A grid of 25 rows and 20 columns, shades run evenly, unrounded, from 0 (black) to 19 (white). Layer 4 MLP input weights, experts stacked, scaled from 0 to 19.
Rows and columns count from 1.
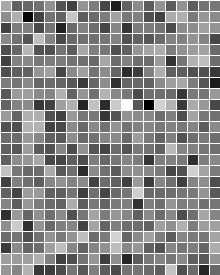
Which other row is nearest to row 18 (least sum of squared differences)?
13
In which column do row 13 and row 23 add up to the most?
11
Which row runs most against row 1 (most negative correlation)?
23
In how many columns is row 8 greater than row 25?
8
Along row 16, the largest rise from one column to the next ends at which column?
18
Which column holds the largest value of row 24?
4
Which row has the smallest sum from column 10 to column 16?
1
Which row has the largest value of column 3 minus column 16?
6
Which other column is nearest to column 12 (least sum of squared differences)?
9
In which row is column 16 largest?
25
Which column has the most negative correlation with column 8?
12
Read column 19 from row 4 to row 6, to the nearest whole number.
10 12 14
